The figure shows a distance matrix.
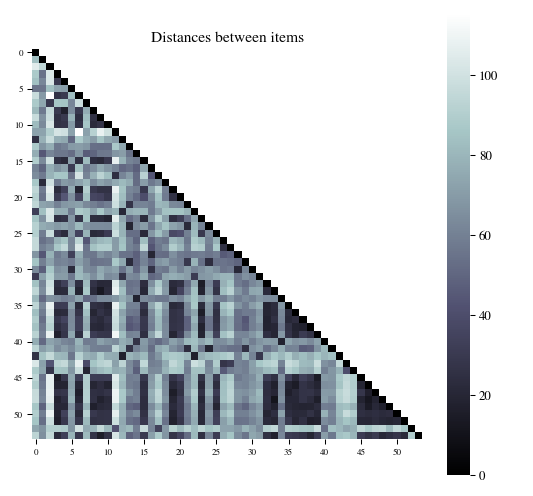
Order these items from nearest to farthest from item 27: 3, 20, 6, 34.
34, 20, 3, 6
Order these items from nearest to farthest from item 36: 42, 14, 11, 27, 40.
14, 40, 42, 27, 11
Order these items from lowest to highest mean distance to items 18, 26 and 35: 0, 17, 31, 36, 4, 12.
36, 4, 17, 31, 12, 0
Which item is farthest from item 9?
11
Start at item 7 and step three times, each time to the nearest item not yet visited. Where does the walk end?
43
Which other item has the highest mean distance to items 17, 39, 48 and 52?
2
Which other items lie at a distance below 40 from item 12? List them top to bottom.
0, 22, 31, 42
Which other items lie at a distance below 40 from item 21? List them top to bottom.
13, 24, 29, 41
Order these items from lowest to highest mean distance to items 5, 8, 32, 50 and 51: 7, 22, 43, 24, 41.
41, 24, 22, 7, 43
